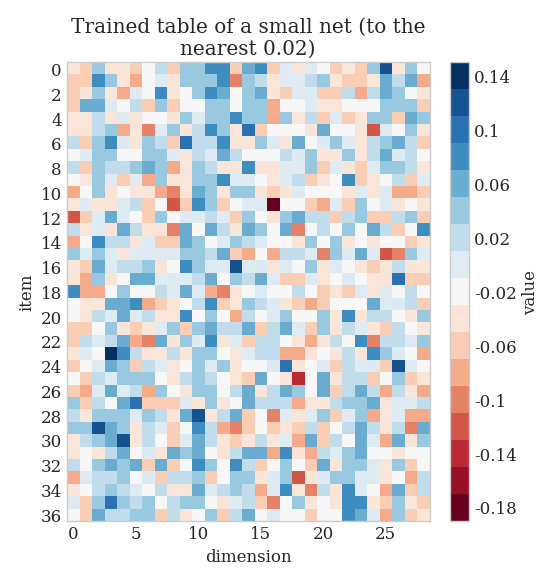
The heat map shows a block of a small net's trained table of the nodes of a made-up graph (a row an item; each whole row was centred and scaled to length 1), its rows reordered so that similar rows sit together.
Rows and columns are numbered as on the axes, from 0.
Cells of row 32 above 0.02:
13
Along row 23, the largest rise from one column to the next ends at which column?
3
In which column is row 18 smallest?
12
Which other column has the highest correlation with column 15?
25
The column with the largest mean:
10
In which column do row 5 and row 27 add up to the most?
14
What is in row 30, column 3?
0.06
